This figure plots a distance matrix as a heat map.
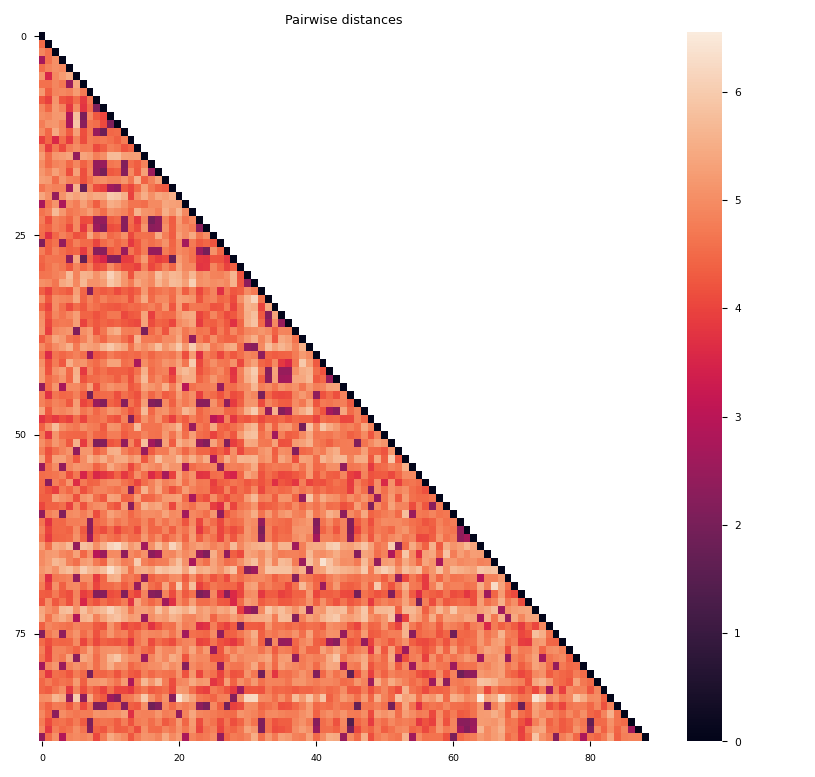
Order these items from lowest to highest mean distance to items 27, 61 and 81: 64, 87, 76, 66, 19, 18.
87, 76, 19, 18, 66, 64
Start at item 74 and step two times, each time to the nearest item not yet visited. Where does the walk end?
82
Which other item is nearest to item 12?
9
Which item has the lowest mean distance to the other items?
70
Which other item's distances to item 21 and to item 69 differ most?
79
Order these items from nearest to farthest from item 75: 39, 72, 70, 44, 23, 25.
44, 70, 23, 25, 39, 72
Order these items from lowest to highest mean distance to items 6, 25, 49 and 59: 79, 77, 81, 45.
81, 77, 45, 79
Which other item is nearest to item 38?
49
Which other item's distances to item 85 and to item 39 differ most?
20
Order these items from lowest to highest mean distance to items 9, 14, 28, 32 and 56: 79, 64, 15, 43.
43, 79, 15, 64
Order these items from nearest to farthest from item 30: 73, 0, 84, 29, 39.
39, 29, 0, 84, 73
